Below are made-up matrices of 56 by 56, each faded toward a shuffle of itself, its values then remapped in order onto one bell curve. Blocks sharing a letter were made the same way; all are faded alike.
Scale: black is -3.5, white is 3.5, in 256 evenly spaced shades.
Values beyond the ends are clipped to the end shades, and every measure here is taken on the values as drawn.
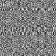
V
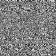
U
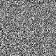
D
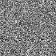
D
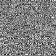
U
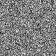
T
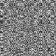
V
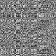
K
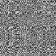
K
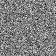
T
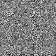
D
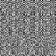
V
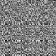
K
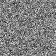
T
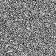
T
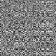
K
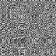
K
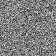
T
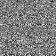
U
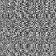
V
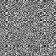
V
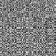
V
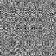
K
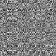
K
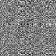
V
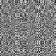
V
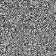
D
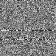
U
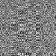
V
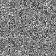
D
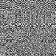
K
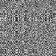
V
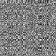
V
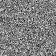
T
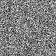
T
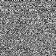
U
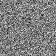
T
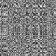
V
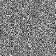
D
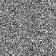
D
